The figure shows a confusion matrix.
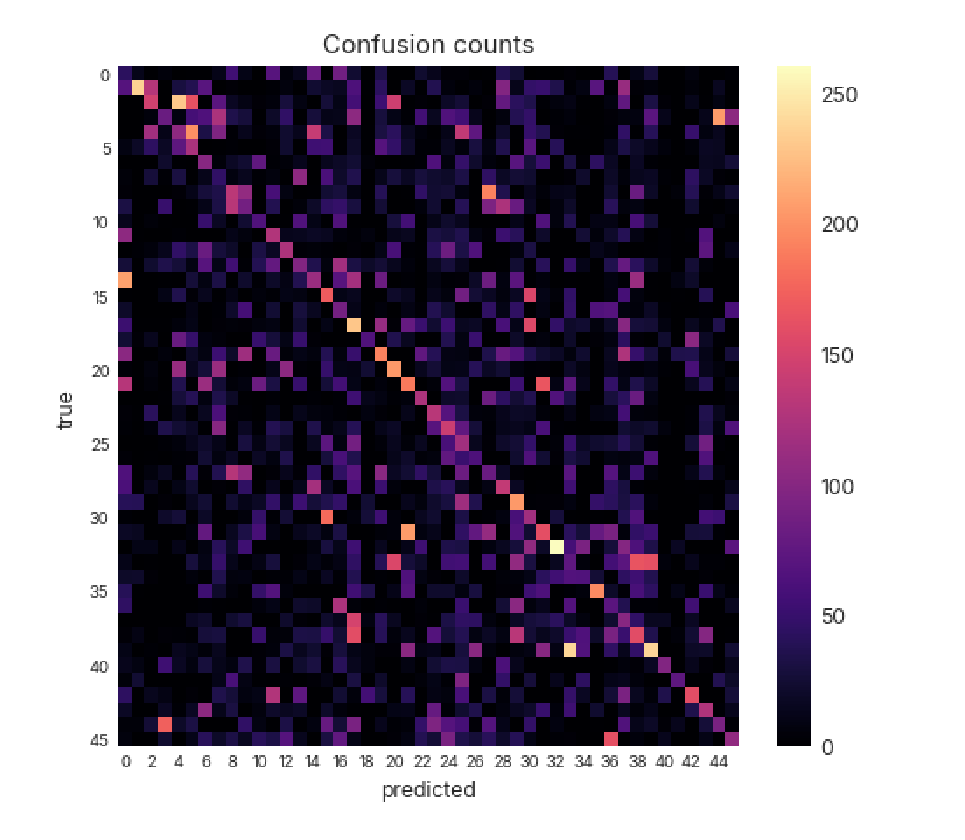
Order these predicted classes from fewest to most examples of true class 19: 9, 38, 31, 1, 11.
1, 31, 38, 11, 9
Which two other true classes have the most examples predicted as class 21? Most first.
31, 39
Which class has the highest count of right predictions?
32
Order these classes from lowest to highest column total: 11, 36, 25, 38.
11, 36, 38, 25
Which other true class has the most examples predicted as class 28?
9
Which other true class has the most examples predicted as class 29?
38
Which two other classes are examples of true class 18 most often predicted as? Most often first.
42, 4
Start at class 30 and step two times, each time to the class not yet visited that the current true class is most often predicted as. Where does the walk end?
25
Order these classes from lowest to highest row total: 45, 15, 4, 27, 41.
41, 15, 45, 27, 4
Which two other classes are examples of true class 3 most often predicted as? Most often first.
44, 7
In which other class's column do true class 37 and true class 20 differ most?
17
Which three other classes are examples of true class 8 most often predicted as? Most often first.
27, 9, 38
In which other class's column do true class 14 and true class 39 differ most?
33
